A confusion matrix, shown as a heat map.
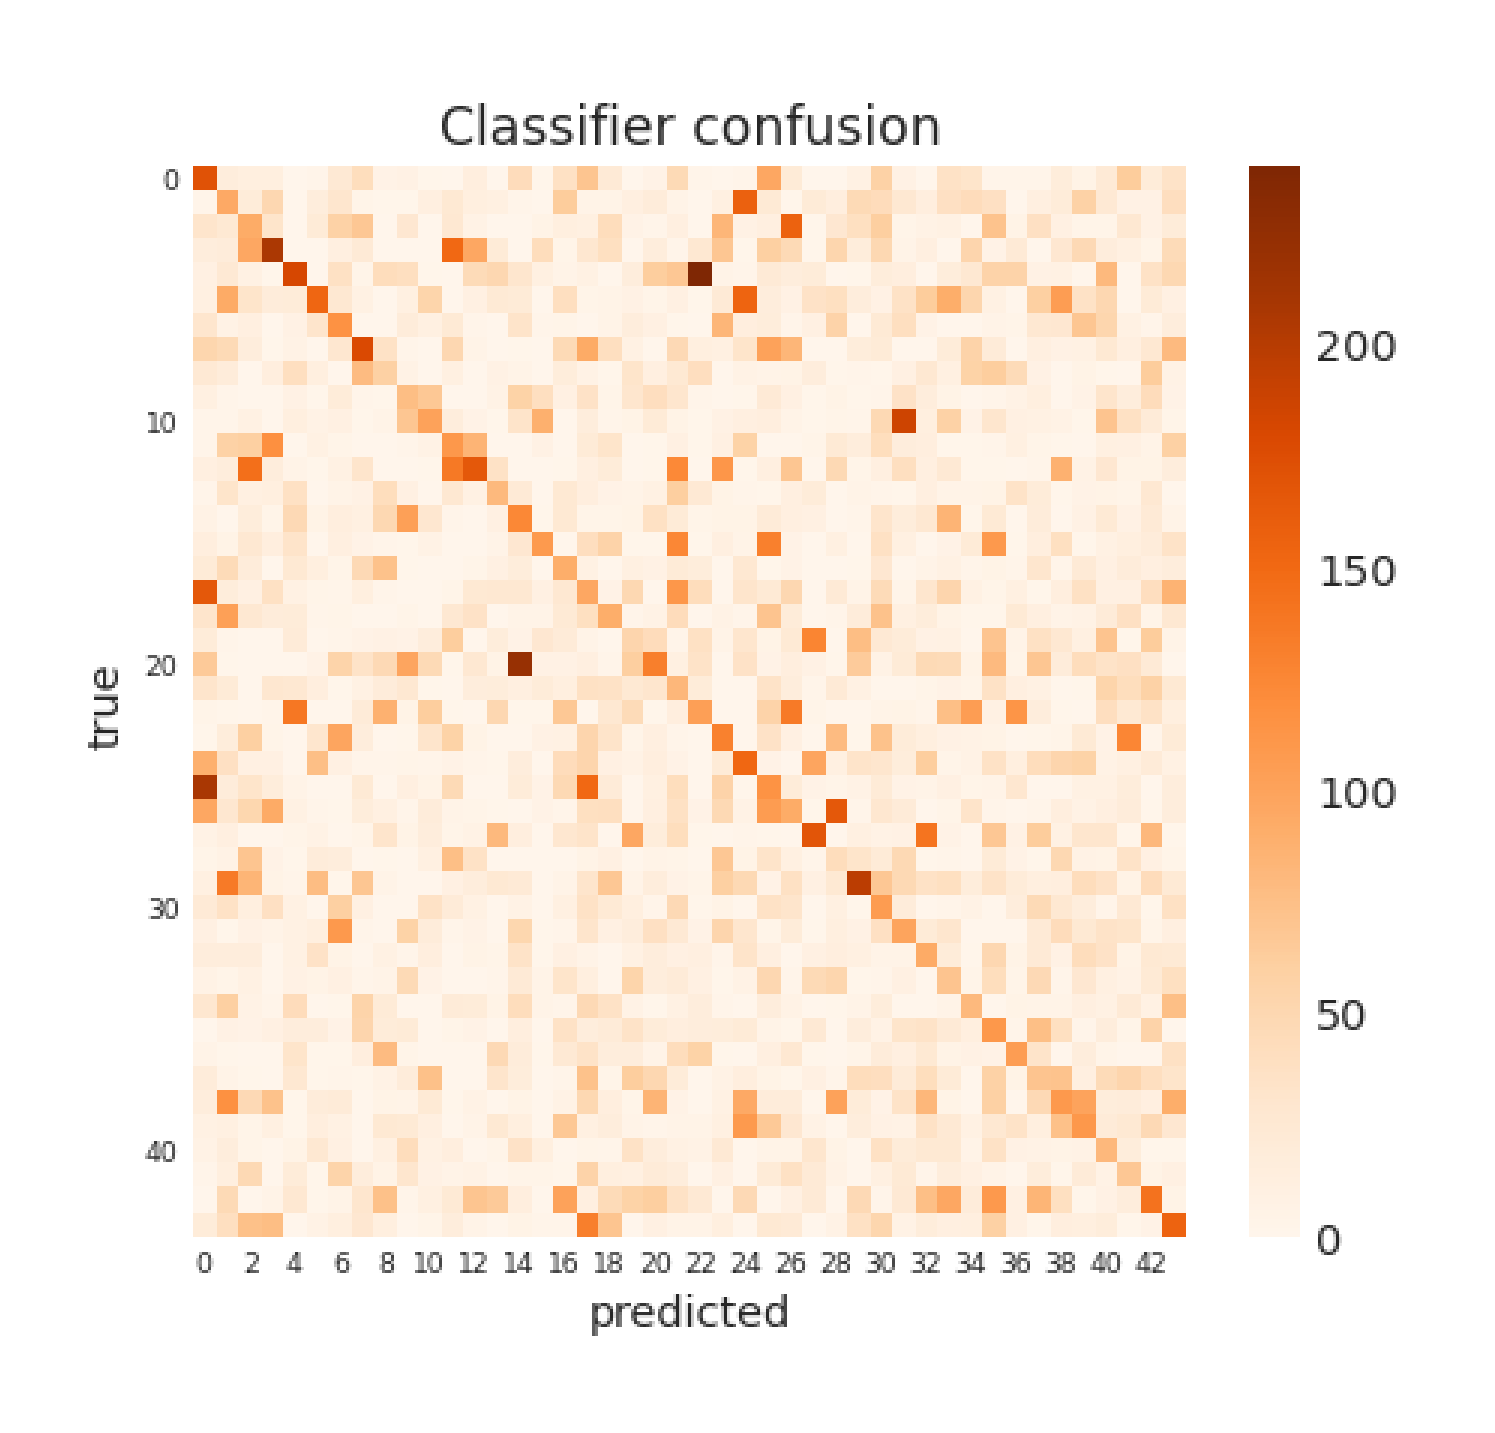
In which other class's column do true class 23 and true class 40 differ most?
41
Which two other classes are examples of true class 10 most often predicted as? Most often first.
31, 15
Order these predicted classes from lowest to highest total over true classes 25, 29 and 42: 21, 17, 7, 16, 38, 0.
38, 21, 7, 16, 17, 0
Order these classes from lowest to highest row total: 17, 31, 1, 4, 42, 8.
8, 31, 1, 17, 4, 42
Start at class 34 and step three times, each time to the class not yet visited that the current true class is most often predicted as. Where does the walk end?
0
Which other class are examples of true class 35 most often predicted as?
37
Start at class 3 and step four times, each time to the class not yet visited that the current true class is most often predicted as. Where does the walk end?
26
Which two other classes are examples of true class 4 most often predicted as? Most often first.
22, 40
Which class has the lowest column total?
15
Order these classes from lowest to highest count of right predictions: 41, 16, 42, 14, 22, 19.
19, 41, 16, 22, 14, 42
